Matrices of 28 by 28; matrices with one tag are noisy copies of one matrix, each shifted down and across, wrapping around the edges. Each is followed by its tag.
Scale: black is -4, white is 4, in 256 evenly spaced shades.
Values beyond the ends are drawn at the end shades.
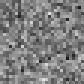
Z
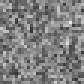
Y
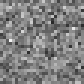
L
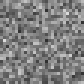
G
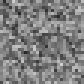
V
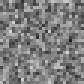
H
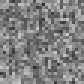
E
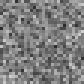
V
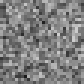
H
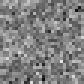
E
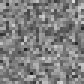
G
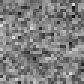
L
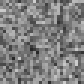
Y
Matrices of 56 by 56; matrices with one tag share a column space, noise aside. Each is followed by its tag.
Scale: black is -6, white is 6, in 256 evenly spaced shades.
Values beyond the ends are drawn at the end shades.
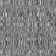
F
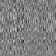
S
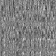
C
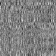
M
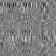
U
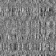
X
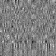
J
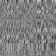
J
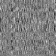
S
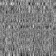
M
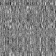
M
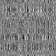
X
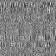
U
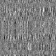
X
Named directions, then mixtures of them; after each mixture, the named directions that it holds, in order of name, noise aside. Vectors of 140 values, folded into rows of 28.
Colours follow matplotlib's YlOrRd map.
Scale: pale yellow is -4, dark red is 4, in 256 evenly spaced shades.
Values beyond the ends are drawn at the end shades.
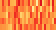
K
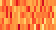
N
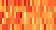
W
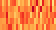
K.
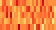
N.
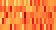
W.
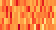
N.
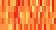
K.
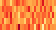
N.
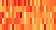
W.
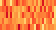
N.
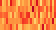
K, N.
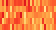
W.
